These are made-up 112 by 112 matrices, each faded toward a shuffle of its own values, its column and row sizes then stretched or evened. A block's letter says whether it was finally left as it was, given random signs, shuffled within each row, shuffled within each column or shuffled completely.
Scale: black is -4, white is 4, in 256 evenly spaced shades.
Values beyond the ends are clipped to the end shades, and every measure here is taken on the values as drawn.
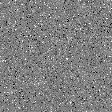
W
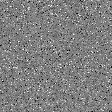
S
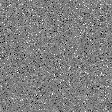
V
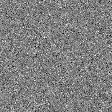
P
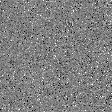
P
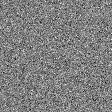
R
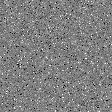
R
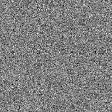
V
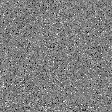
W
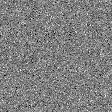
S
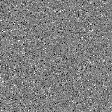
V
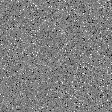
P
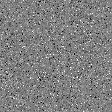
W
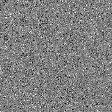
V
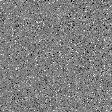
W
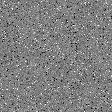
R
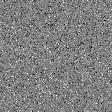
S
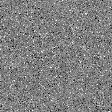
W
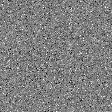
W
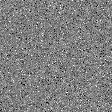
P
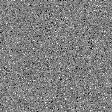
W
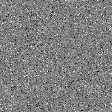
V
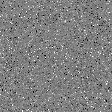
P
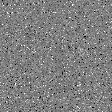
V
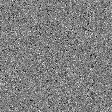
P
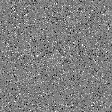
V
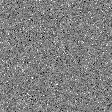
R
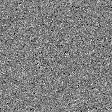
S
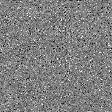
V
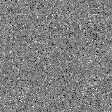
V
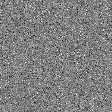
P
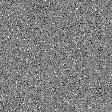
P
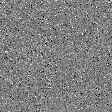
P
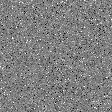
R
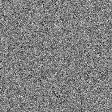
P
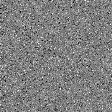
P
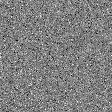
R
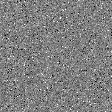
W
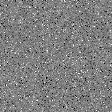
V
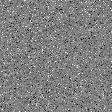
P
